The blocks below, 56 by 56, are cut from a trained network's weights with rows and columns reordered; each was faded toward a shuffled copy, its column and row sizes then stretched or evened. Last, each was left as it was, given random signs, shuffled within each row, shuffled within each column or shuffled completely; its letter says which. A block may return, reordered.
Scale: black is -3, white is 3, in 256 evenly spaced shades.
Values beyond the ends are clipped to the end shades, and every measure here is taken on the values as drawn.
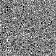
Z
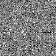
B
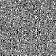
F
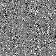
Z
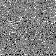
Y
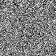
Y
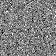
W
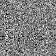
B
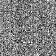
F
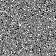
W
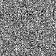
F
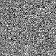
F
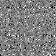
B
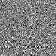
F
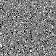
Z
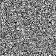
B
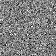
Y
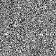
B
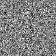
B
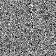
Z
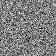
Y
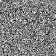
Y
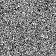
W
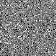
B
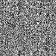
F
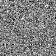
Y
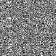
F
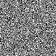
Z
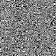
F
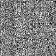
F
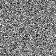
Y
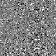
F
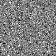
Z
